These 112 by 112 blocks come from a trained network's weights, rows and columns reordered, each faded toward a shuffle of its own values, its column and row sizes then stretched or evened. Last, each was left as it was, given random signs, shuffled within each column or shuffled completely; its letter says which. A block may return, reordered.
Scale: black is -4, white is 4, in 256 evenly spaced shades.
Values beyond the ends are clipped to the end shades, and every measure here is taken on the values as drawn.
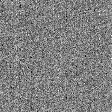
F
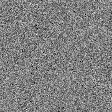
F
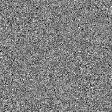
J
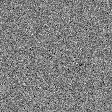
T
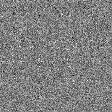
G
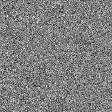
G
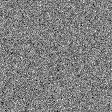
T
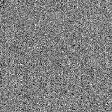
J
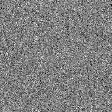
F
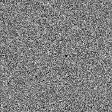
G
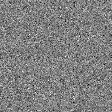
G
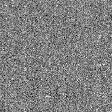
J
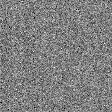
F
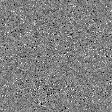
G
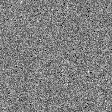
F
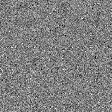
J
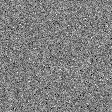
T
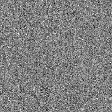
J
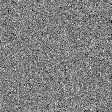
F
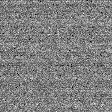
J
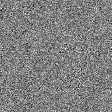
G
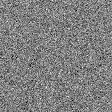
T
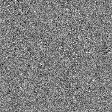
G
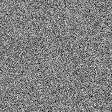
F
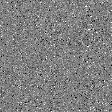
G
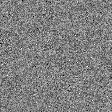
G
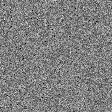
F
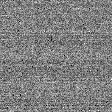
J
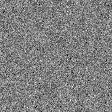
F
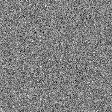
G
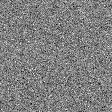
T
